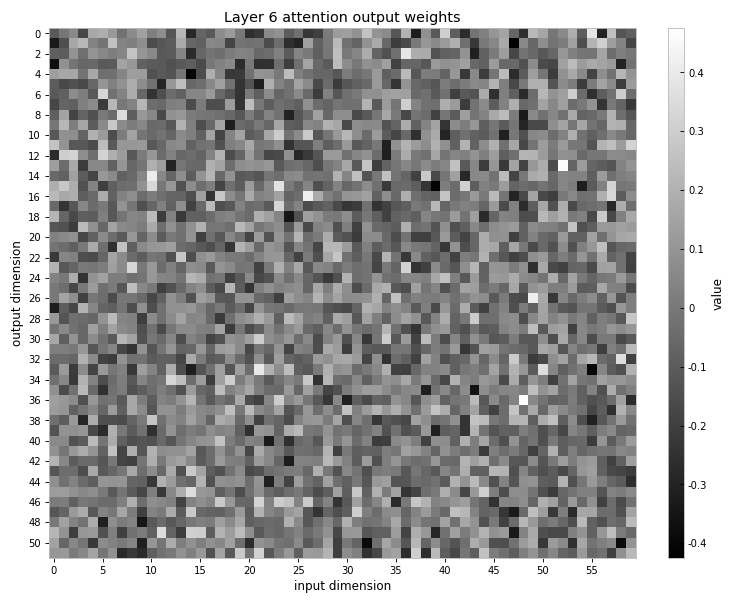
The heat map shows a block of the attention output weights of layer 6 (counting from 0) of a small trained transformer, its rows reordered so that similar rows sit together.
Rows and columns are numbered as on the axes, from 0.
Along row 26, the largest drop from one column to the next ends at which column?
51
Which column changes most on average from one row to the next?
36
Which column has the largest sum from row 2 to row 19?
52
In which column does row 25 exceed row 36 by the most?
30
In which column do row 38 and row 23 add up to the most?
43
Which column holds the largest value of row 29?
49
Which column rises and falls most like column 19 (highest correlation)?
11
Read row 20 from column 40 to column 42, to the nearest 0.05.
0.1 -0.1 -0.2
